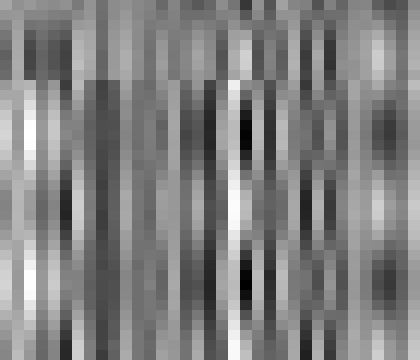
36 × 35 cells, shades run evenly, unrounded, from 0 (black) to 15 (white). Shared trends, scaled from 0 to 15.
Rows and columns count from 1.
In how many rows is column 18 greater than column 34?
8
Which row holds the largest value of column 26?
1
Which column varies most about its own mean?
21
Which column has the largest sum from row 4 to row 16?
20
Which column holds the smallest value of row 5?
28
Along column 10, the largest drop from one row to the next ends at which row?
9
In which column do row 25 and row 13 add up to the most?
3
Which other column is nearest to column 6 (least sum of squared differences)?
26
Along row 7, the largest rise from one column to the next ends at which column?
7
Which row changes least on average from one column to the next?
2
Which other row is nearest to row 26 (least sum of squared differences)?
11
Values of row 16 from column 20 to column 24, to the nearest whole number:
12 2 10 3 10
